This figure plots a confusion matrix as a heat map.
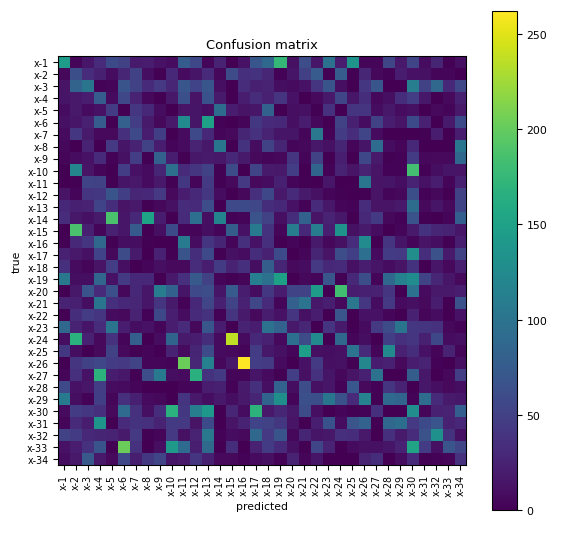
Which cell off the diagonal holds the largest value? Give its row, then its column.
x-26, x-16
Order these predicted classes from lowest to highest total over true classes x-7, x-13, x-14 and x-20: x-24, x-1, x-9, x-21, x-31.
x-31, x-1, x-21, x-9, x-24
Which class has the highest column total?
x-30
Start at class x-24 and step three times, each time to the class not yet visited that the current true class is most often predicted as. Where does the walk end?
x-22
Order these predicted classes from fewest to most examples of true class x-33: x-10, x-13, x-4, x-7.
x-7, x-4, x-13, x-10
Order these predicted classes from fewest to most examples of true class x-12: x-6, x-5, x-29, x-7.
x-29, x-7, x-6, x-5
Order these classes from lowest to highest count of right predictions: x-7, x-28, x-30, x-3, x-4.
x-28, x-7, x-4, x-3, x-30
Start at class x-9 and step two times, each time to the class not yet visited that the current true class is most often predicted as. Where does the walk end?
x-3
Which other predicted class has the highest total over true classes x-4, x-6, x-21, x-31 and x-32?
x-13
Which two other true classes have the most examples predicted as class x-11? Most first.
x-26, x-6
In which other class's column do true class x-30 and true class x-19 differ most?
x-10
